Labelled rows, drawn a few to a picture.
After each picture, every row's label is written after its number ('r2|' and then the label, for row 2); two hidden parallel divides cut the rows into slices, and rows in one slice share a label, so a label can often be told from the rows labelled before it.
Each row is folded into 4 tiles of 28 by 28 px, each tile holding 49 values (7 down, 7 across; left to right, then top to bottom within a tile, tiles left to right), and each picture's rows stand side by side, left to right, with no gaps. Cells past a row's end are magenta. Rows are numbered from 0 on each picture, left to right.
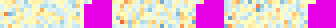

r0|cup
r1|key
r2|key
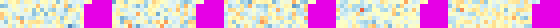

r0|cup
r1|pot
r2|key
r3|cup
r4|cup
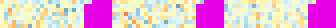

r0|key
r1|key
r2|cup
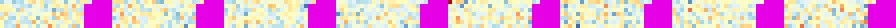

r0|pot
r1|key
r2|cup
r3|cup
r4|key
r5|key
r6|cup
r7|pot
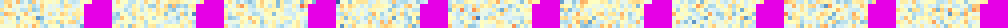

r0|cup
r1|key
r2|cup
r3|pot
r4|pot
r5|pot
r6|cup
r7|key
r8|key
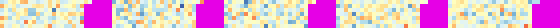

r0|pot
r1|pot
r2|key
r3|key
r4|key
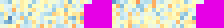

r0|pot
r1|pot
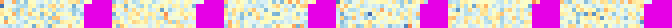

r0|key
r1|cup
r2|key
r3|pot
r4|pot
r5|key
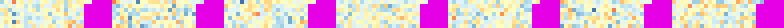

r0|cup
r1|key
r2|cup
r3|cup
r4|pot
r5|key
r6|key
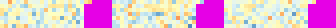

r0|cup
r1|pot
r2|cup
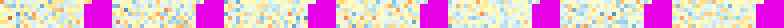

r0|key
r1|key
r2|pot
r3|key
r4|cup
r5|key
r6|cup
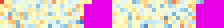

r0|key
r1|key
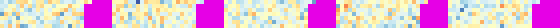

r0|pot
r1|key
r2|cup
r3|key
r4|cup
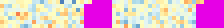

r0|pot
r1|cup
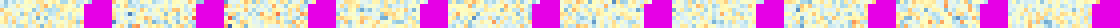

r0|cup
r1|key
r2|pot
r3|cup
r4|pot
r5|cup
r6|cup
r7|key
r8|pot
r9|cup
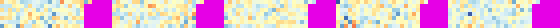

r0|key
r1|pot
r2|cup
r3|pot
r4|cup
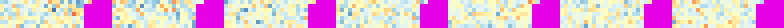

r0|pot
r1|key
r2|cup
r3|cup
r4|cup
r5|cup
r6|cup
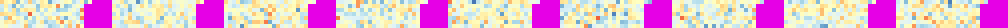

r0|key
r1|cup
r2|key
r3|pot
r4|key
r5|key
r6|key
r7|cup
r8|pot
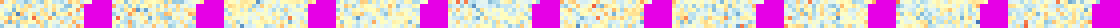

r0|key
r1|pot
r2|cup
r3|cup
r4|cup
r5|key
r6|key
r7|pot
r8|key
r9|pot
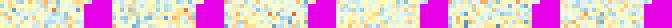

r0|key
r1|pot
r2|key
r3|cup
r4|key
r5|cup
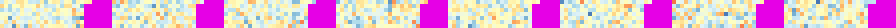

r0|pot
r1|key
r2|pot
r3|pot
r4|cup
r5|pot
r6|key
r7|pot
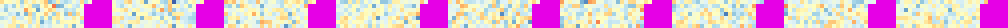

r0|key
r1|cup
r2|key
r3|cup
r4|key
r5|key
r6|key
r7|pot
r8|cup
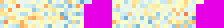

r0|key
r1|pot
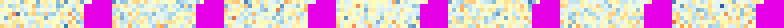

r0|key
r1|pot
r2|key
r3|pot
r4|pot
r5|pot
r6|pot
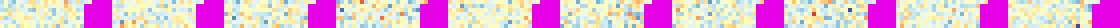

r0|cup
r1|cup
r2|pot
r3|pot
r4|cup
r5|key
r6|cup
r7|key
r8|key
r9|pot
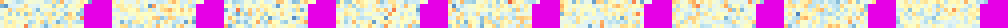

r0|key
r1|cup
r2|pot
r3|pot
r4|key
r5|cup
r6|cup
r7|pot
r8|cup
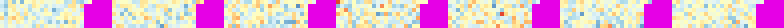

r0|cup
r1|key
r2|key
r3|key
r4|pot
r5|pot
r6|cup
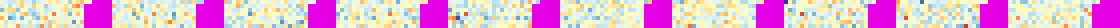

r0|pot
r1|cup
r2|key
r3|pot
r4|pot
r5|cup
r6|pot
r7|pot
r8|key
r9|cup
